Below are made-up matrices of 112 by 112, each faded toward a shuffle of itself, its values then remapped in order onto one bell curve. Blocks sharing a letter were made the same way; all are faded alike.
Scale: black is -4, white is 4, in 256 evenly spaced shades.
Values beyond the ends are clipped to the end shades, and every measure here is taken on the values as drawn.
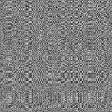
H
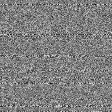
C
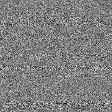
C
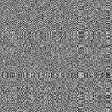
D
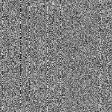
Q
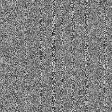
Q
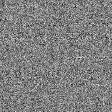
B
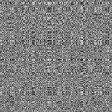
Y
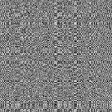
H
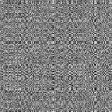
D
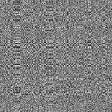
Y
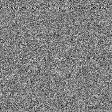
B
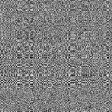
Y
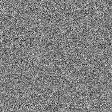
B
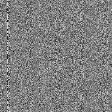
Q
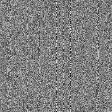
Q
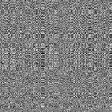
D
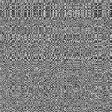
H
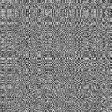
H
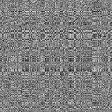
H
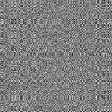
D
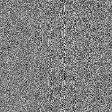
Q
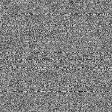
C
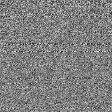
C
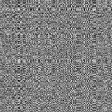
D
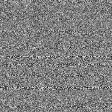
C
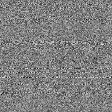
C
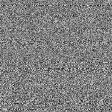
C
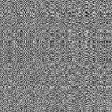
D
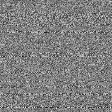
C
